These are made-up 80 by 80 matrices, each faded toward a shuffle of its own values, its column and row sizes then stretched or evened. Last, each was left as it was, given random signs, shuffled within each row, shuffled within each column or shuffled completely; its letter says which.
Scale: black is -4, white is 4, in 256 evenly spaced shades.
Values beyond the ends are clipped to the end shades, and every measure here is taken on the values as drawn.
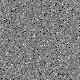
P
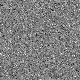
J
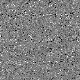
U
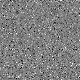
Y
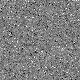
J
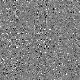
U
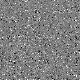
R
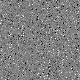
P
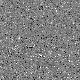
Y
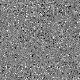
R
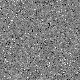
J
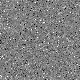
J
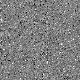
P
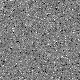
J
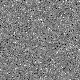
J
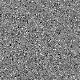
P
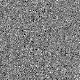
R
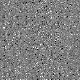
U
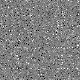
R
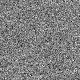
J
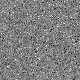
J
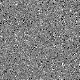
R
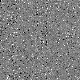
P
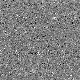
Y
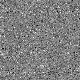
Y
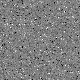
J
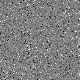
P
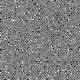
R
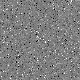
P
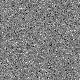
J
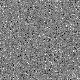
P
